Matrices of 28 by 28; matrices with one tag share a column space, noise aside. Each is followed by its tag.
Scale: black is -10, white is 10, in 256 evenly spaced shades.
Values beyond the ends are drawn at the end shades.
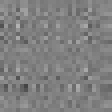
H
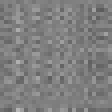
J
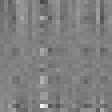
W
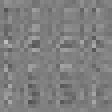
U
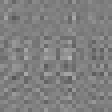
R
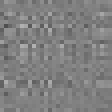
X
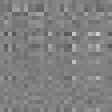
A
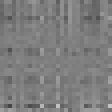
W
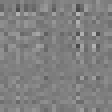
A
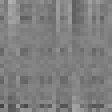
W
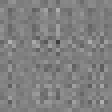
U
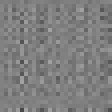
J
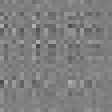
X
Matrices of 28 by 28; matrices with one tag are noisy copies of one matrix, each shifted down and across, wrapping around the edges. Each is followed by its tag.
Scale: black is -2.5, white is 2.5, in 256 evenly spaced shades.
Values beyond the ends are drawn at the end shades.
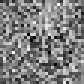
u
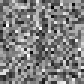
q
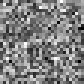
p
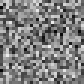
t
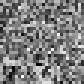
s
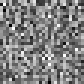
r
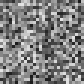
q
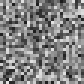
s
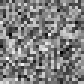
s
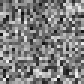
s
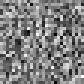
r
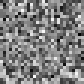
s
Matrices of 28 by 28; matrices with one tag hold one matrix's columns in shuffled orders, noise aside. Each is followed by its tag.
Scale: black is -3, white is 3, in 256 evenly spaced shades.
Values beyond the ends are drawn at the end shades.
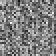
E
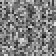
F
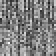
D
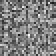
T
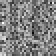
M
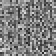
F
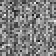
T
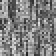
D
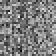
T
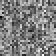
E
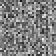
T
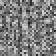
E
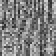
D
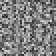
T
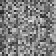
T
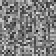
E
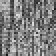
D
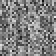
E
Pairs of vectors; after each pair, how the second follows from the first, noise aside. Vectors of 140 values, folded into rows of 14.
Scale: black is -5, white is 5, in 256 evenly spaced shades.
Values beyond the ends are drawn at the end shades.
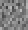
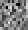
scaled up.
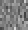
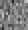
reversed, negated.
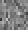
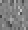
reversed, partly zeroed.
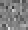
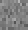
reversed, shrunk.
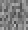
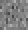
reversed, partly zeroed.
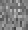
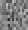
reversed, negated.
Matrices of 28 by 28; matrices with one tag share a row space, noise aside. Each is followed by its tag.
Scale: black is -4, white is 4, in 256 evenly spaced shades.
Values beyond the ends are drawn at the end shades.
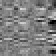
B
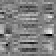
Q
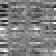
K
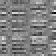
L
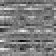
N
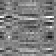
Q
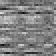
N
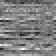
N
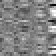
B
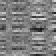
L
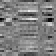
Q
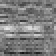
N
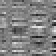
L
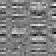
L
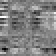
K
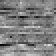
N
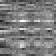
N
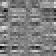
K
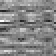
N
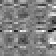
B
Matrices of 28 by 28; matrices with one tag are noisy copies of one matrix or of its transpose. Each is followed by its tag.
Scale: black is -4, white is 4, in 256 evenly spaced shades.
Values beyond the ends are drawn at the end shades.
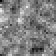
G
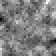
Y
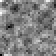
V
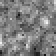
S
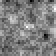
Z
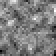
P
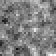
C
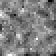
P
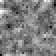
V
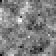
G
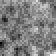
C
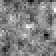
Z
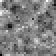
V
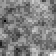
C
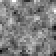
P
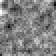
V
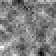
Y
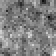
C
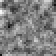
V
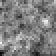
S
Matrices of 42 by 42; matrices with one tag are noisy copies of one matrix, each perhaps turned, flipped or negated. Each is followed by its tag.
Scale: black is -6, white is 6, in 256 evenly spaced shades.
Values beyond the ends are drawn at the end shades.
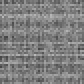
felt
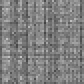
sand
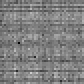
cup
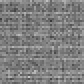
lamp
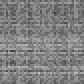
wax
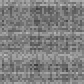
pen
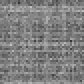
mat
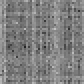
pen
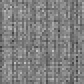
lamp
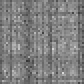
pen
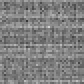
sand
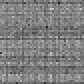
sand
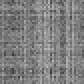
wax
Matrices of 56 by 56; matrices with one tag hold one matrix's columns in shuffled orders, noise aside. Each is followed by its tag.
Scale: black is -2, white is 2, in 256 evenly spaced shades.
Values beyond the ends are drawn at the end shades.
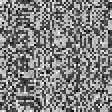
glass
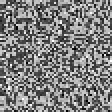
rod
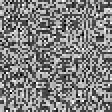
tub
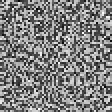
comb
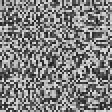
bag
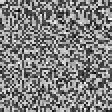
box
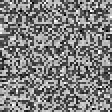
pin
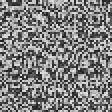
bag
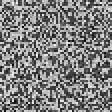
bag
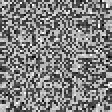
tub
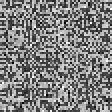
tub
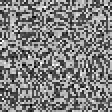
bag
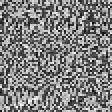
rod
